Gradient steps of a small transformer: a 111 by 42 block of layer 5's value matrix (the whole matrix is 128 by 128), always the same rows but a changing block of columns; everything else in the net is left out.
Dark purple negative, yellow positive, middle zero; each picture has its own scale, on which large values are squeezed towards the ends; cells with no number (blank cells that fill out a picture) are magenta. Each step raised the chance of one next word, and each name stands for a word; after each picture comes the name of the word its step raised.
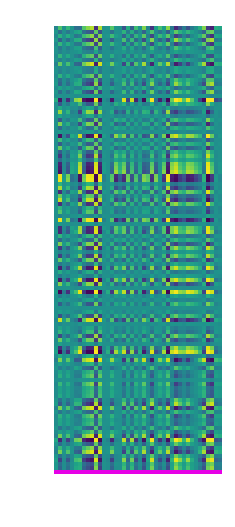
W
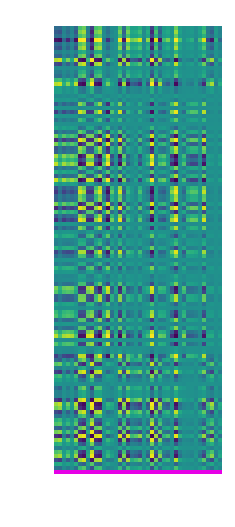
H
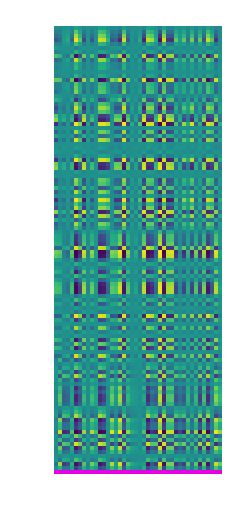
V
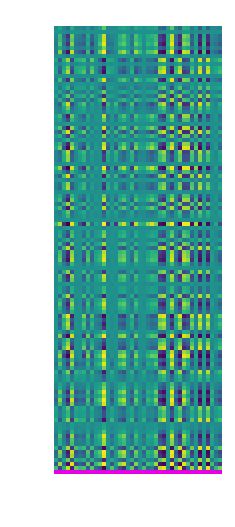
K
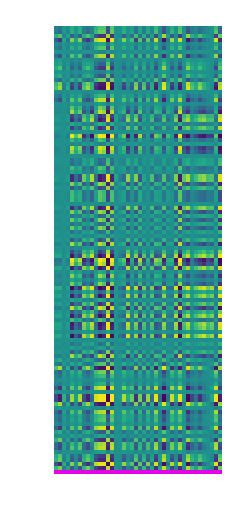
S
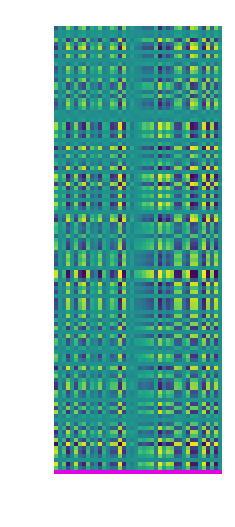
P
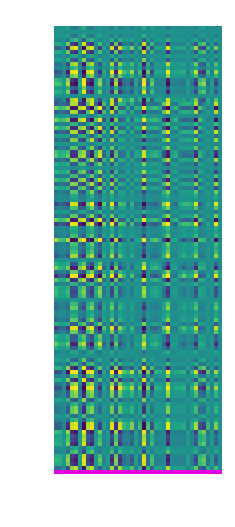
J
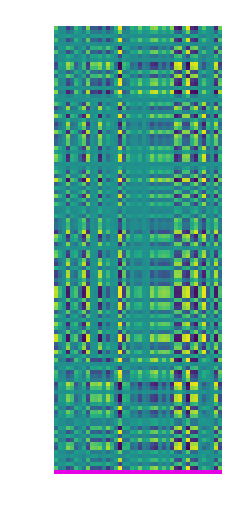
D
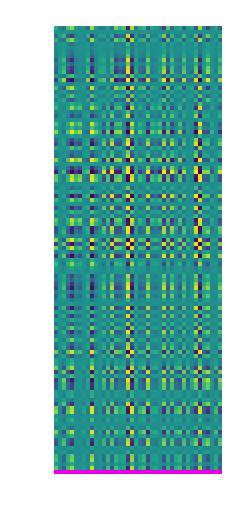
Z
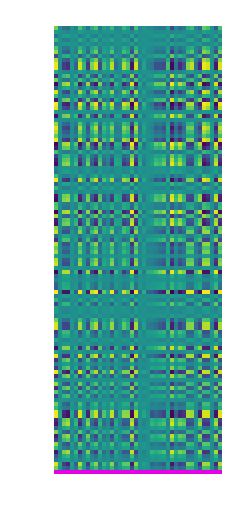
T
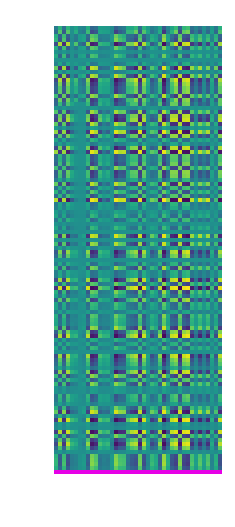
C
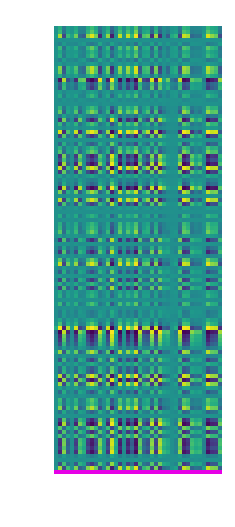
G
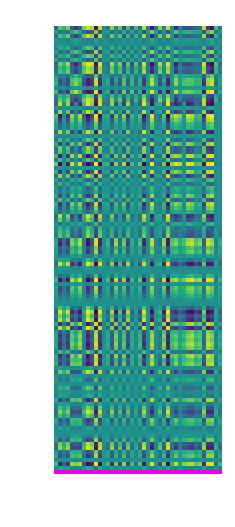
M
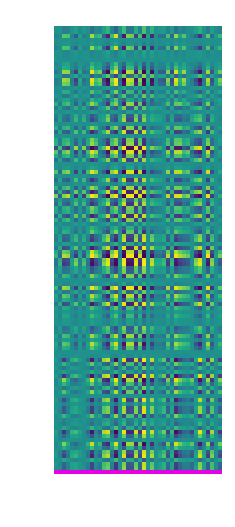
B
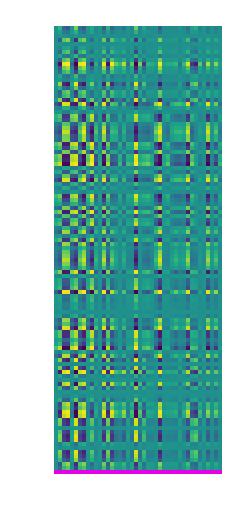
T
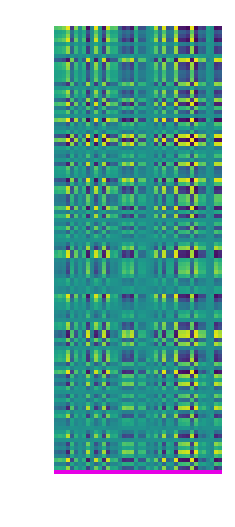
H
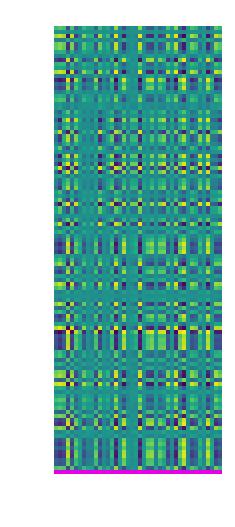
G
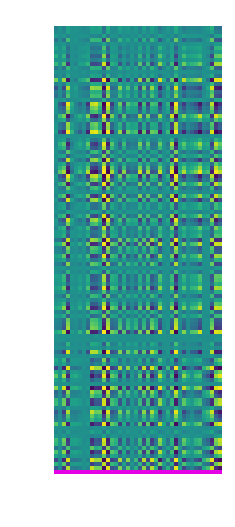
Z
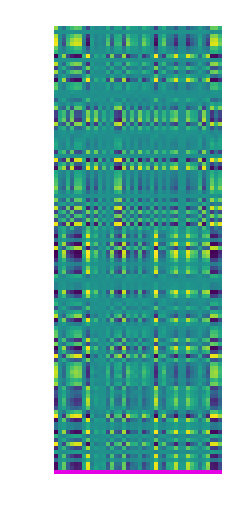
V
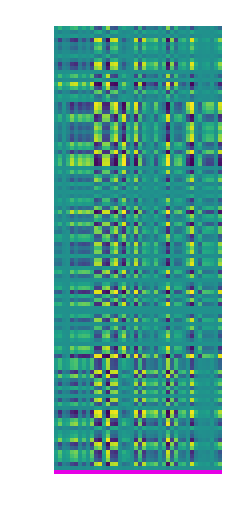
T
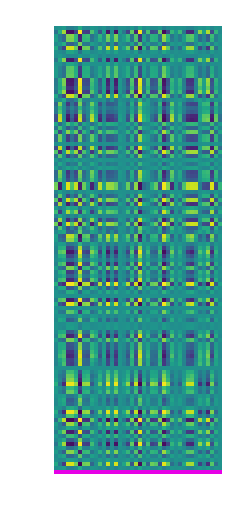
C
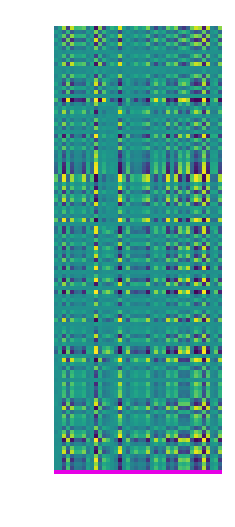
W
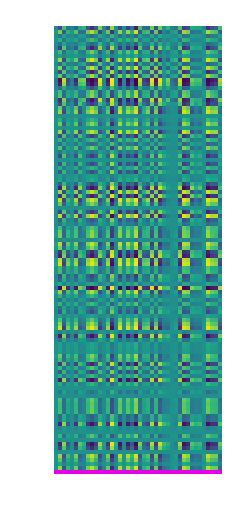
B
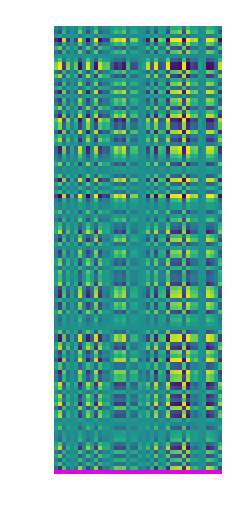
D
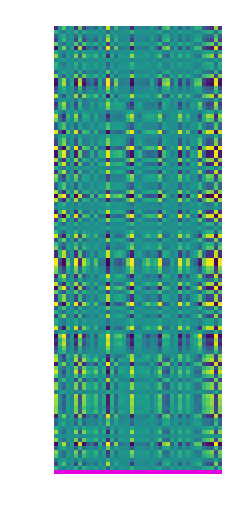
B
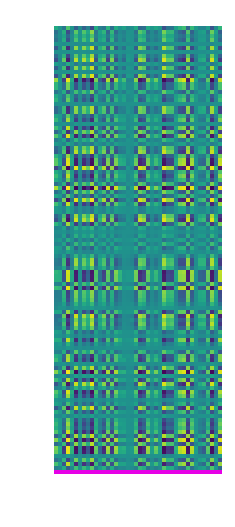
P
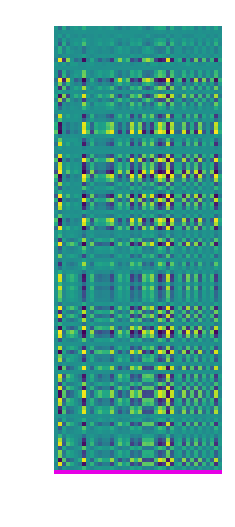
Z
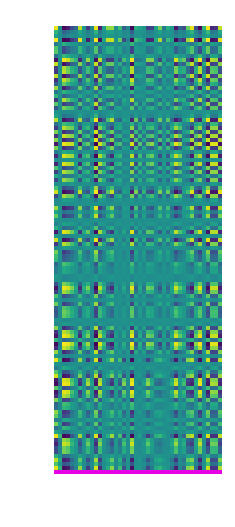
H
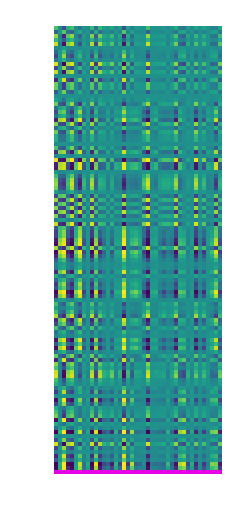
V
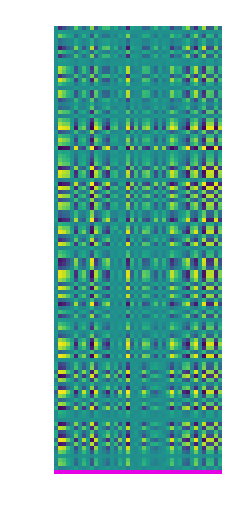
P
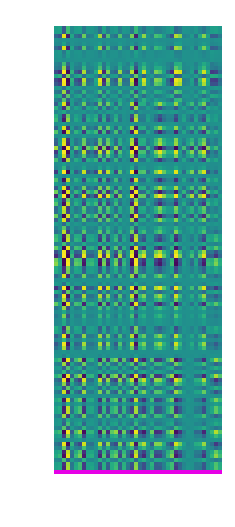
B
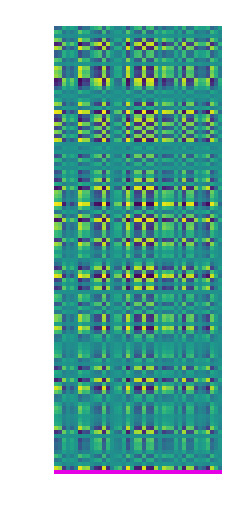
J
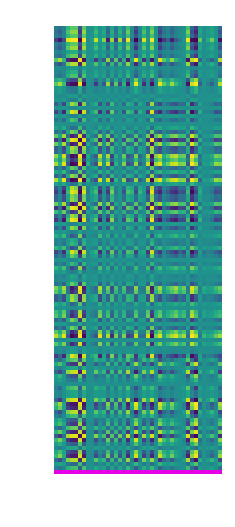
H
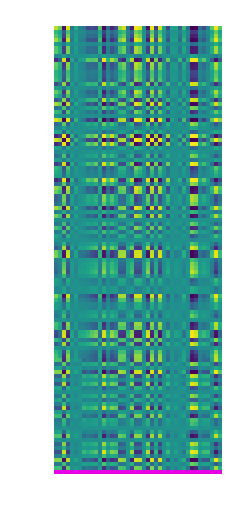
H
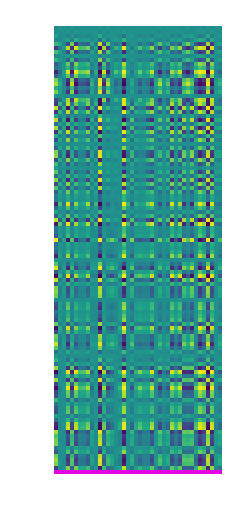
J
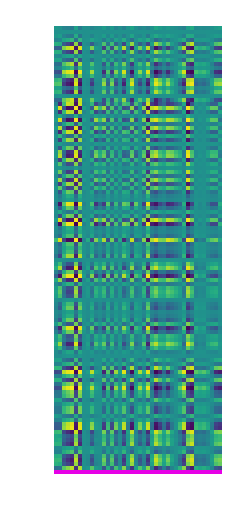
J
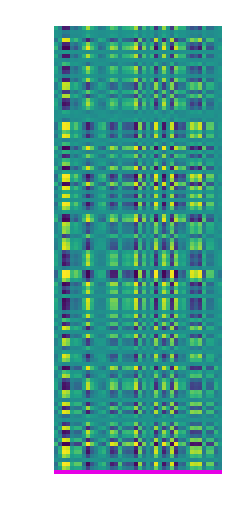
P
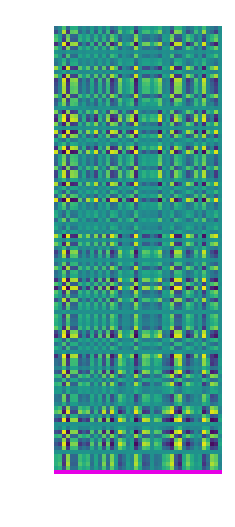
C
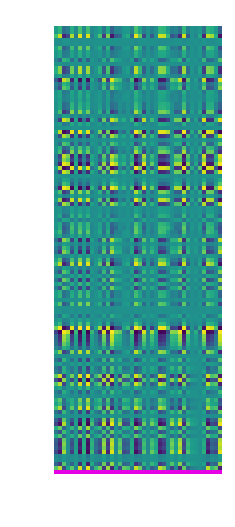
G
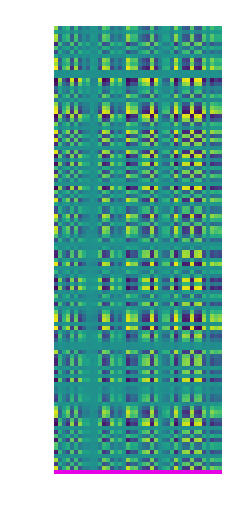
M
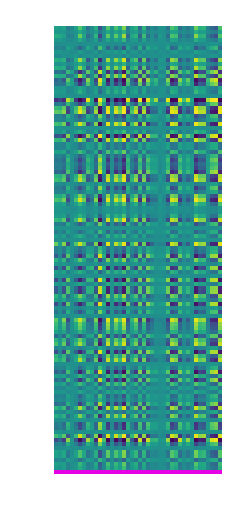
W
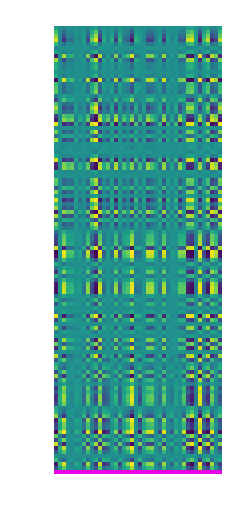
V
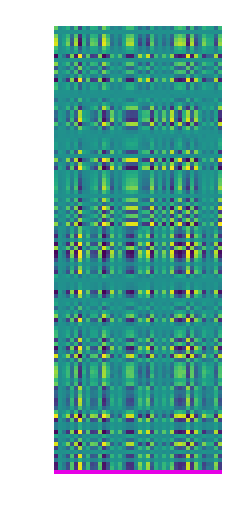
V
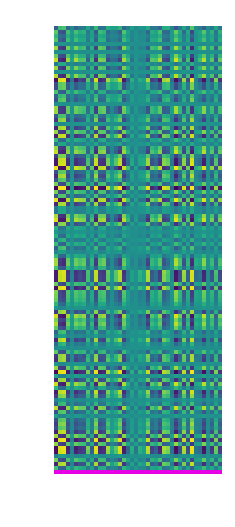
P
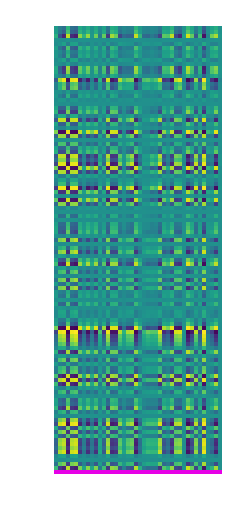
G
